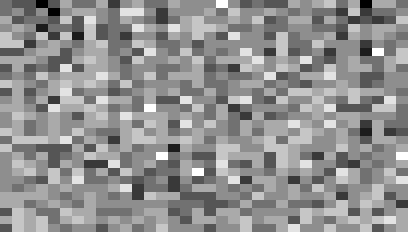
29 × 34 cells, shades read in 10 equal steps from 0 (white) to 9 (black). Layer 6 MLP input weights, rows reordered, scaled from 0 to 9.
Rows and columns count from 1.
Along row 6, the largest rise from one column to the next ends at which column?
3
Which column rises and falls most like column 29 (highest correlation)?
5
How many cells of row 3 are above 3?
22
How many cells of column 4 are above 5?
5
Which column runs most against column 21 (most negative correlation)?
19
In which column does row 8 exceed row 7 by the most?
32
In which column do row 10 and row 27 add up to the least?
28
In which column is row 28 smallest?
33
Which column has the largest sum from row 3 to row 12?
31
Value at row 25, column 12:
7
